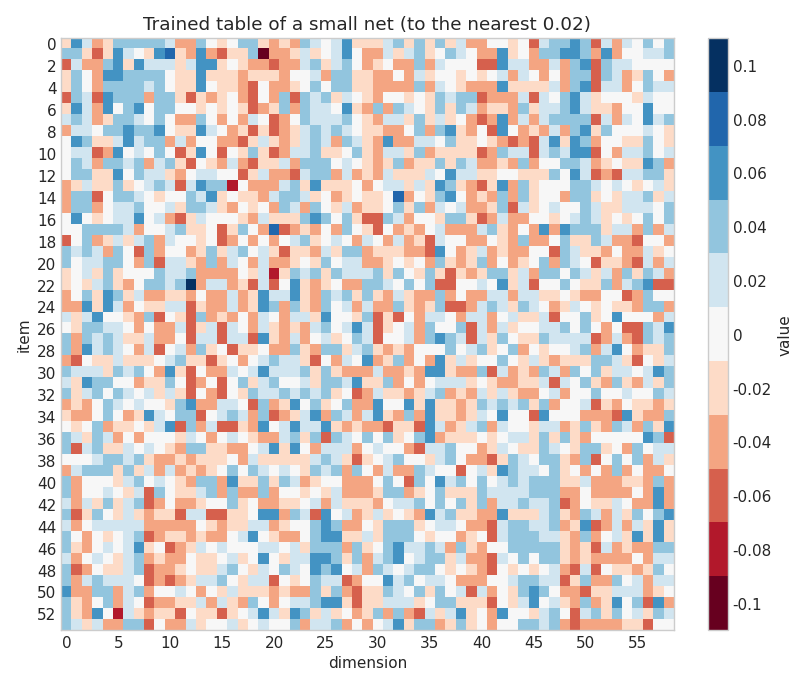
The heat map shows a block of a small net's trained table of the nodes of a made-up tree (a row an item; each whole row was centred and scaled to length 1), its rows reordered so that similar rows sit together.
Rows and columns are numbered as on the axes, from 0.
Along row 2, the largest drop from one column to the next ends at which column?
51
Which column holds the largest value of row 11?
56
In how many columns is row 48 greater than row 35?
24
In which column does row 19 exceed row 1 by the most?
19
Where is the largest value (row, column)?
22, 12
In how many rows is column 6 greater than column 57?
22
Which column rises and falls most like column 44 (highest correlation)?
32
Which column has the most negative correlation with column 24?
20
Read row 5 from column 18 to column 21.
-0.06 0 -0.04 0.04
